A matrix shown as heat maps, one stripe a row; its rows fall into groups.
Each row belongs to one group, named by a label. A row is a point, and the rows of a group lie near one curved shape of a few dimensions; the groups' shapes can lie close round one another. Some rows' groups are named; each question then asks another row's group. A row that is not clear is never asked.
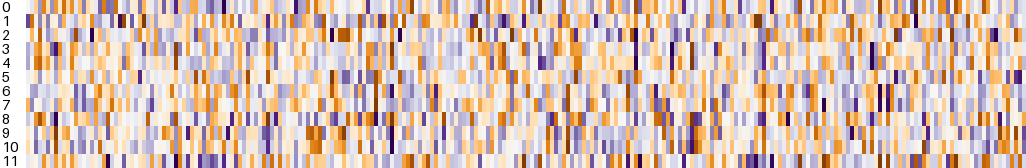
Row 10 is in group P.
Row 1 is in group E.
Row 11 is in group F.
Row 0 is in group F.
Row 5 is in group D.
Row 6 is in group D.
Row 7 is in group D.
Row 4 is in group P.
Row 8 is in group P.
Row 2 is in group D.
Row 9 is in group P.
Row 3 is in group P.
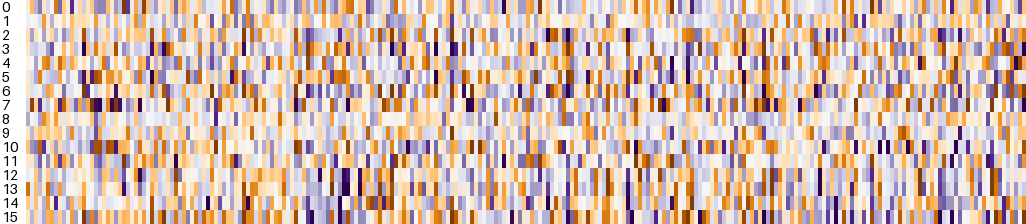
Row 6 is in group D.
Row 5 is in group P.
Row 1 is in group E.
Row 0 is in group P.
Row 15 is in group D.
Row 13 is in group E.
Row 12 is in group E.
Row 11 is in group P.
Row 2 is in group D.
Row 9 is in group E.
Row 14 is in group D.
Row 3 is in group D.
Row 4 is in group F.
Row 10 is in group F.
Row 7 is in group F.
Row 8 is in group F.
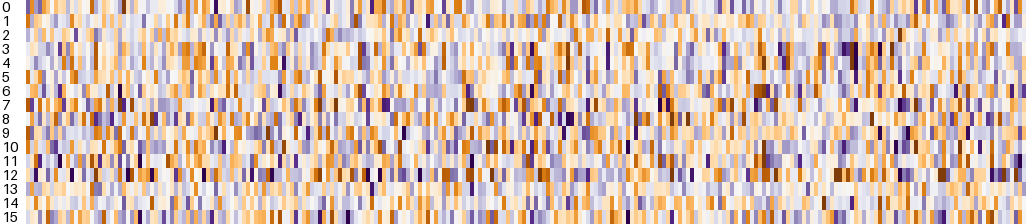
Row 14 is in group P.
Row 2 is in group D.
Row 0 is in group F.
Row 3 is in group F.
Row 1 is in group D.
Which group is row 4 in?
F
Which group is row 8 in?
P
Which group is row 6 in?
F
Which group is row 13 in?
F
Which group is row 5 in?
D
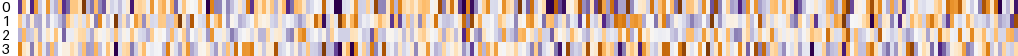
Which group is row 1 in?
P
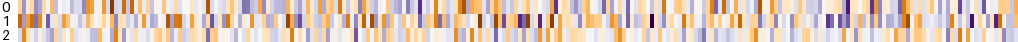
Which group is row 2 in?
F
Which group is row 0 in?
F
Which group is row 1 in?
D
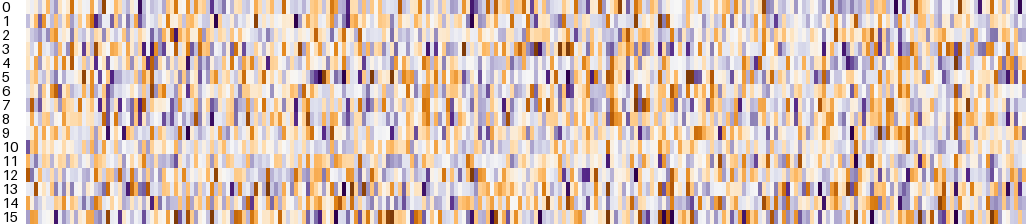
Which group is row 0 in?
D
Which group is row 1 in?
F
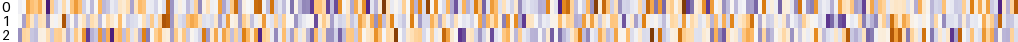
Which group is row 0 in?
P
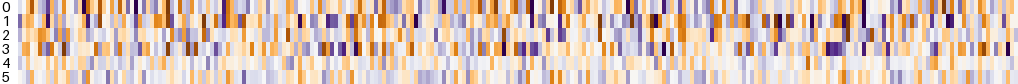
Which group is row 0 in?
P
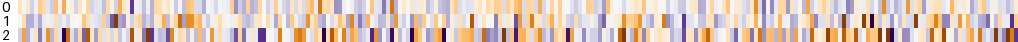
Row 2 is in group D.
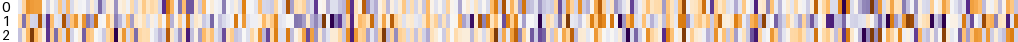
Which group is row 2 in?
P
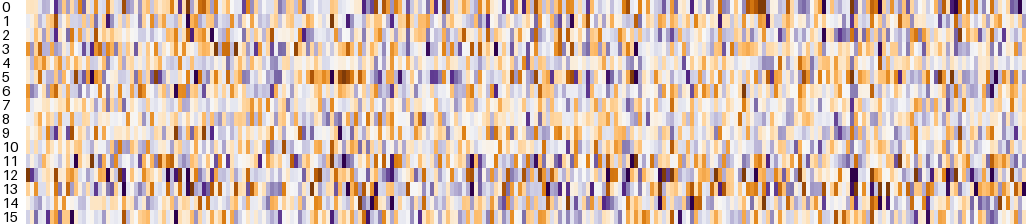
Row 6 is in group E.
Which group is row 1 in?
P
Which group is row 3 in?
F
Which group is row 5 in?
D
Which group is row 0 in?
F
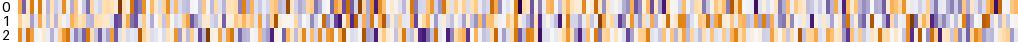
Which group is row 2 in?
F
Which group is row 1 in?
E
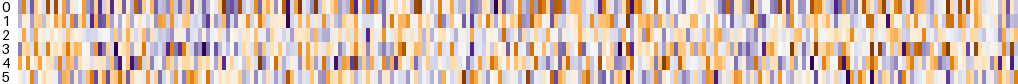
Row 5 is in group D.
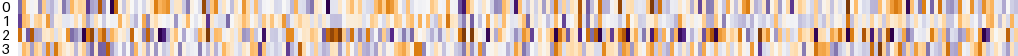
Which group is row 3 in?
F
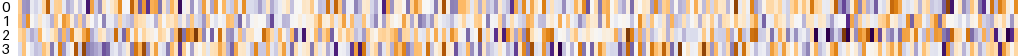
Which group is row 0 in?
E
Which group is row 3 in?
P
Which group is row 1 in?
F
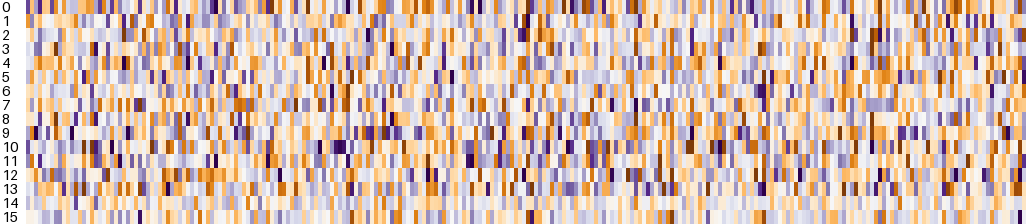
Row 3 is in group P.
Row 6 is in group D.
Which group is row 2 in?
P
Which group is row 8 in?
P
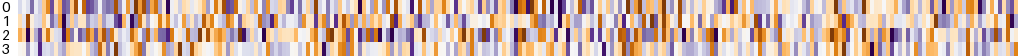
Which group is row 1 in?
F
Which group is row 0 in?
P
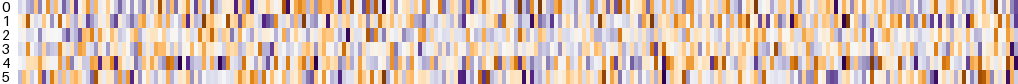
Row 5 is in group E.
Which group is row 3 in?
F
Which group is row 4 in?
P
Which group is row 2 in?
D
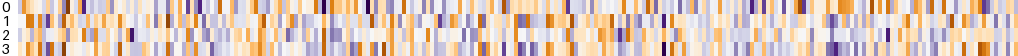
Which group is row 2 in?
D
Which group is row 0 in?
D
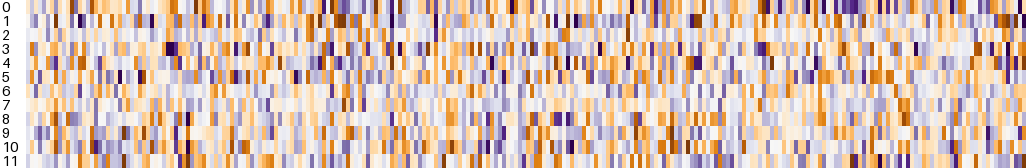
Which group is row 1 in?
P
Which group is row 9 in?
P
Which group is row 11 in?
P
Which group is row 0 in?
D
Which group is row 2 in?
D
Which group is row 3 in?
D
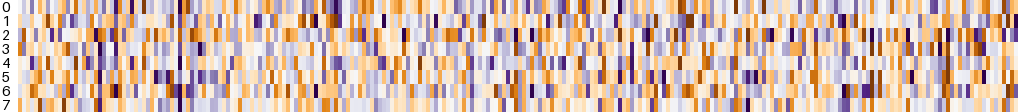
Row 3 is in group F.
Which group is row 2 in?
F
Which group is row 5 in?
F
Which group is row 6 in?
P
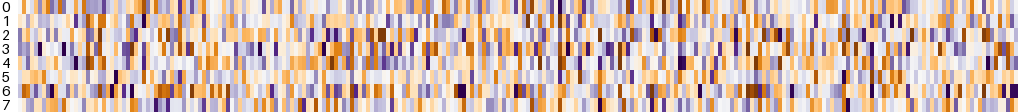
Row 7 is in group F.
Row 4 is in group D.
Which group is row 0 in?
P
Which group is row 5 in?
P
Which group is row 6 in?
F
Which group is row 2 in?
E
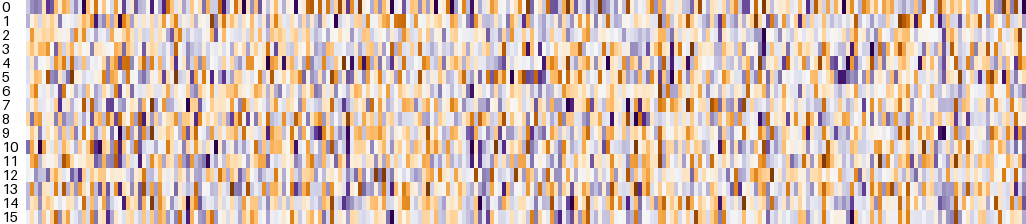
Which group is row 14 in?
P
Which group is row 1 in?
E
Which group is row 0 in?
D
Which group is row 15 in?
P
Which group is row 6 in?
F
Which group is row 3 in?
P
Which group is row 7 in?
P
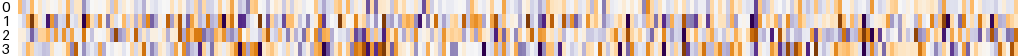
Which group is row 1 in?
P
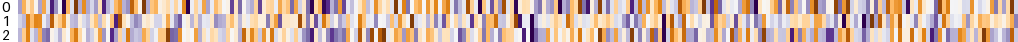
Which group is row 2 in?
E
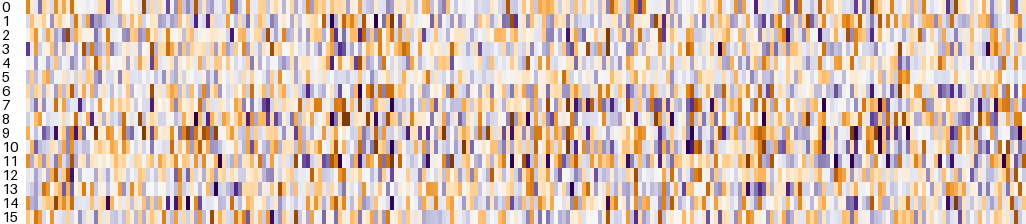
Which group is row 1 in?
D
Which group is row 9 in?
F
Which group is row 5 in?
F
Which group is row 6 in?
D
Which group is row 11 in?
D
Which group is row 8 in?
D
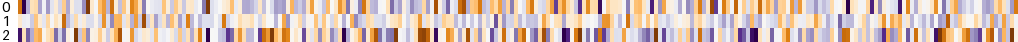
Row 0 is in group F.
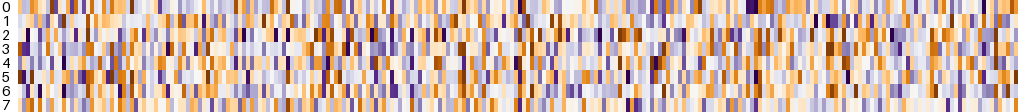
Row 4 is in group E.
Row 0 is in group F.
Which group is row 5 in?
F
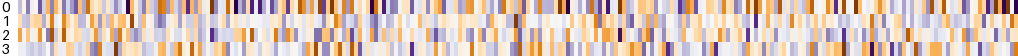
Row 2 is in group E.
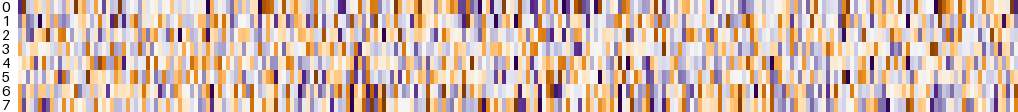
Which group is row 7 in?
D
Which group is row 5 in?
F
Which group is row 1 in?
E
